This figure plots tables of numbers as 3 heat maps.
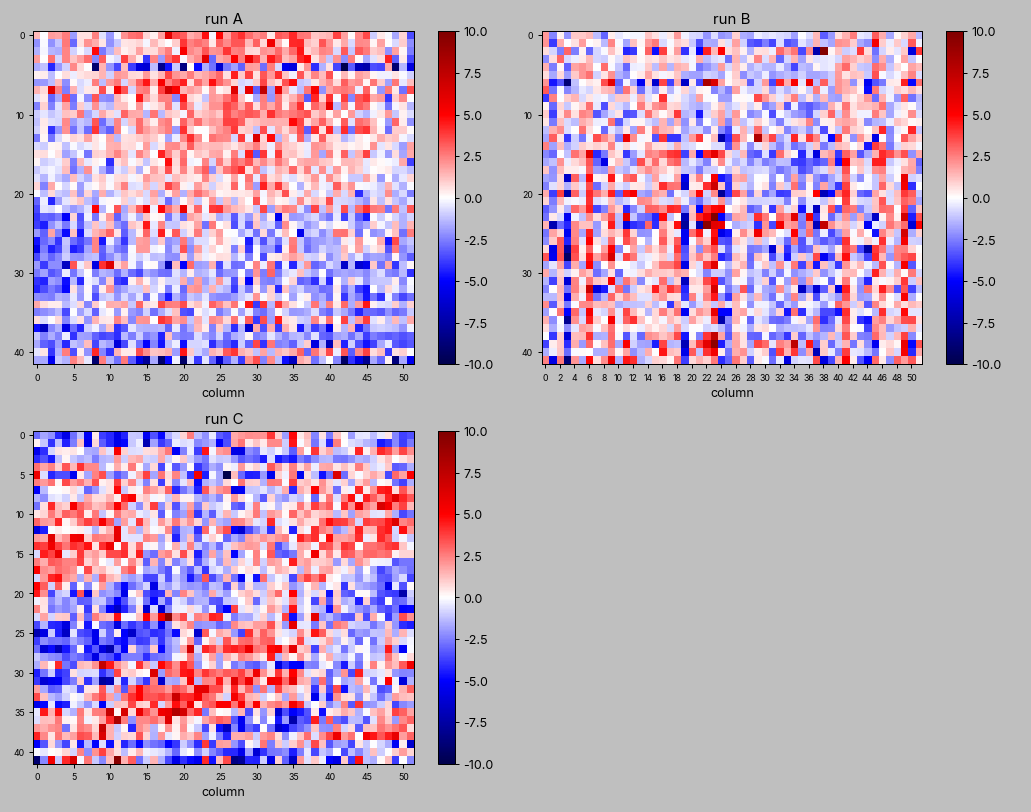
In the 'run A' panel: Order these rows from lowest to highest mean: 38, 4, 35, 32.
4, 38, 35, 32
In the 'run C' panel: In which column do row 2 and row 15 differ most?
1
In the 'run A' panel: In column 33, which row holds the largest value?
7
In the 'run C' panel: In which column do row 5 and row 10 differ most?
26
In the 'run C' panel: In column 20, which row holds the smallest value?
41
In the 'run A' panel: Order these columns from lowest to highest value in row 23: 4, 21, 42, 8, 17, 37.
4, 42, 8, 37, 17, 21
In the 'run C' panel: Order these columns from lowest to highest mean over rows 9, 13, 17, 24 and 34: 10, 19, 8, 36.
19, 10, 8, 36
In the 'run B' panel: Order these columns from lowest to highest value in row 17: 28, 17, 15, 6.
28, 17, 15, 6
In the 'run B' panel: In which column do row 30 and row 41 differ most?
3
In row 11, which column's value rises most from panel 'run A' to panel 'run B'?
9
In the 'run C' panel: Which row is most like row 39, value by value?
25
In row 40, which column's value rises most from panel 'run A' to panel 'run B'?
23
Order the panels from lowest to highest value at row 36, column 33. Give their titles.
run C, run B, run A
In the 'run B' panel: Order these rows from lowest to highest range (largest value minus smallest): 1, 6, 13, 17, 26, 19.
17, 1, 26, 19, 13, 6
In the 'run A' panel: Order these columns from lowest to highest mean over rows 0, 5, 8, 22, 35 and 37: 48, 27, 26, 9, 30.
48, 9, 30, 26, 27
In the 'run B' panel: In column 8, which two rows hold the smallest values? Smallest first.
16, 32
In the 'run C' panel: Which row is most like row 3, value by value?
40
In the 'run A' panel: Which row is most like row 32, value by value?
23
